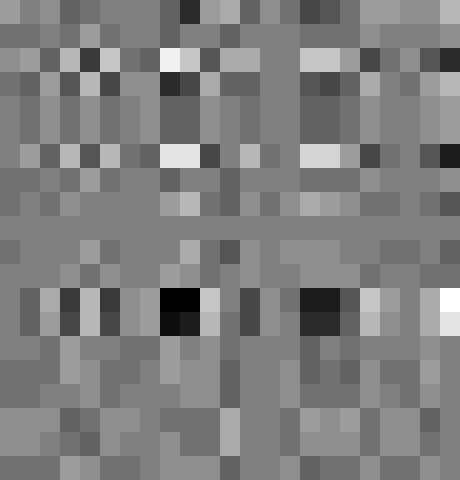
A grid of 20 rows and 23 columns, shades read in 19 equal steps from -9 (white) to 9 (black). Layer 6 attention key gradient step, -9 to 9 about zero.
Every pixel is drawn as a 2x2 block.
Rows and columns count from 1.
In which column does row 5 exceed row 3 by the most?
9
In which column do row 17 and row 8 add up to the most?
12
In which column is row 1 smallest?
23
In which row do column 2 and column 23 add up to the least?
13
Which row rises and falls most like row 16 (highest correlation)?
20
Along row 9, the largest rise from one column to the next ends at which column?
11
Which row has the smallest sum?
3
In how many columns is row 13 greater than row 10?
10
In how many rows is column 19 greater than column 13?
7
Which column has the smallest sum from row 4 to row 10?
5
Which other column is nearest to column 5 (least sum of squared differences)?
19
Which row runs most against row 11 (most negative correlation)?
1
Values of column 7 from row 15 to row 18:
1 1 0 -1
